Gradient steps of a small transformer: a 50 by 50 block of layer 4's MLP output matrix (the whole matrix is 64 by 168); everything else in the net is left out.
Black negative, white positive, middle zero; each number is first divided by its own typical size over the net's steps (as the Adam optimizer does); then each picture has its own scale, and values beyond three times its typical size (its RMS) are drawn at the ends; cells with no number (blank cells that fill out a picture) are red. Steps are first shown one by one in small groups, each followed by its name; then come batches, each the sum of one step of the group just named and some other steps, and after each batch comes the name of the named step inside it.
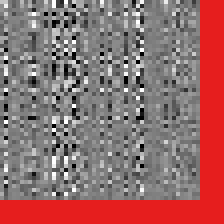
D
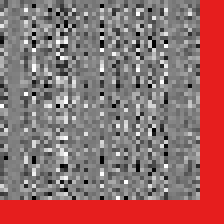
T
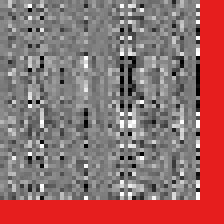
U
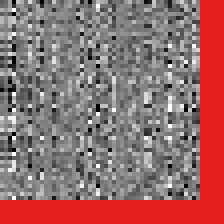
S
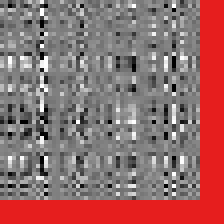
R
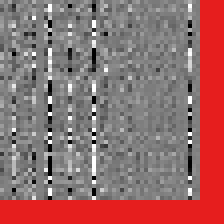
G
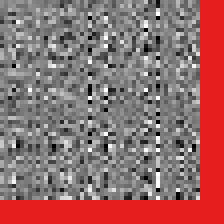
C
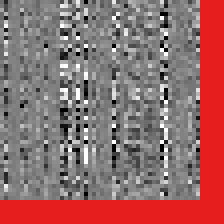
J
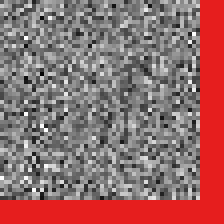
U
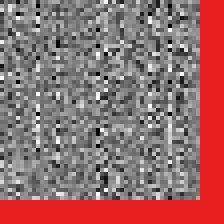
C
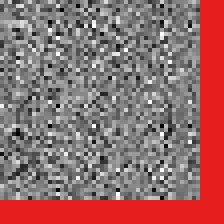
T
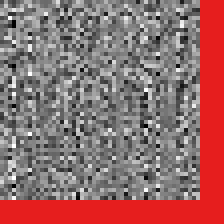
C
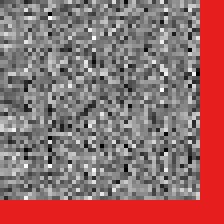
U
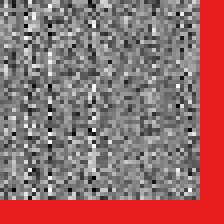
G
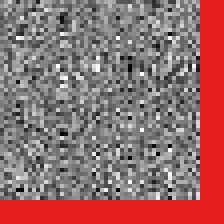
U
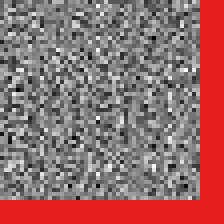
S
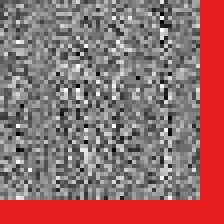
J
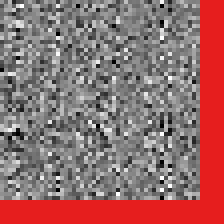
S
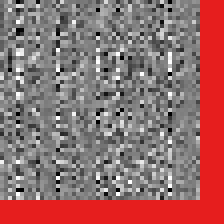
U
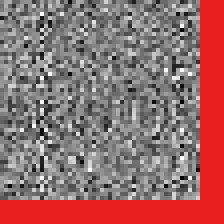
R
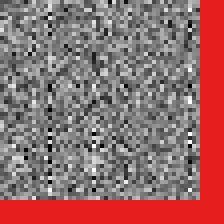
G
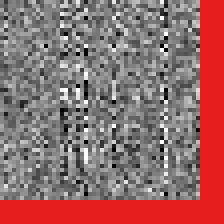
J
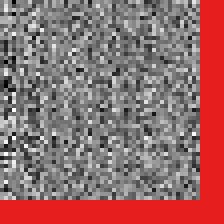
S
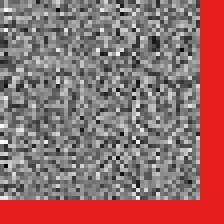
C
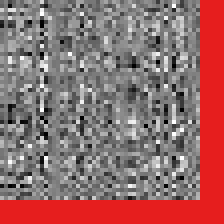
R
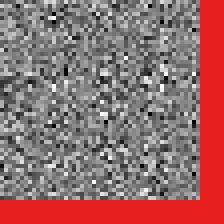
D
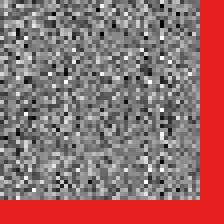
D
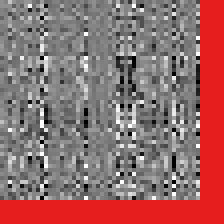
U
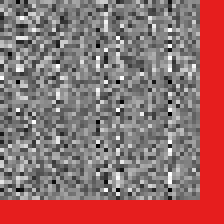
R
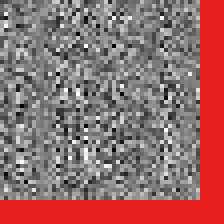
J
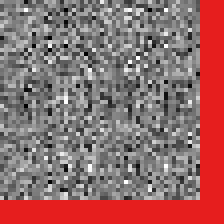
T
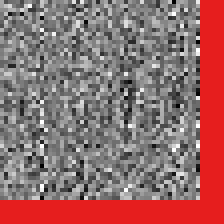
U
